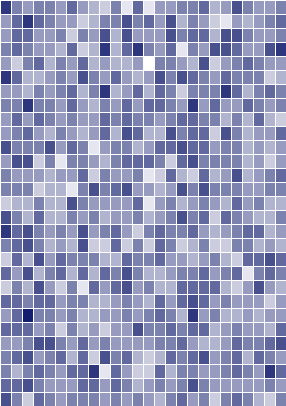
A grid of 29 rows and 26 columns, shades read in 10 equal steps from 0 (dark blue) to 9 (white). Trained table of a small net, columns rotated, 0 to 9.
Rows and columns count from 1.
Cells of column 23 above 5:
9
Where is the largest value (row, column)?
5, 14
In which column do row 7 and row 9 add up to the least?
10
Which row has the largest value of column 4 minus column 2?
12
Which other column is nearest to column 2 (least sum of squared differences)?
18
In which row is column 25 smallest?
27
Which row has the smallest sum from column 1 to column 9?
17
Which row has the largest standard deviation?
4
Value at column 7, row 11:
3
